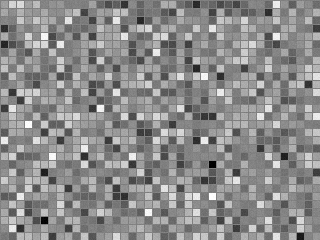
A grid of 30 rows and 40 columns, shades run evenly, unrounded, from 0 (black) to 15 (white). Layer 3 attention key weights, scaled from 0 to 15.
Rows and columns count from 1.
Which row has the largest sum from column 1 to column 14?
15
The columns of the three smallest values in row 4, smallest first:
1, 40, 16
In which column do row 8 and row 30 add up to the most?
25
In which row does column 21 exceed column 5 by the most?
24
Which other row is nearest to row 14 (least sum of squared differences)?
8
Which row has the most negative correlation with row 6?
28
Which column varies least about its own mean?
32
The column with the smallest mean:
12
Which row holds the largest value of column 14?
10
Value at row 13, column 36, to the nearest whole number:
5
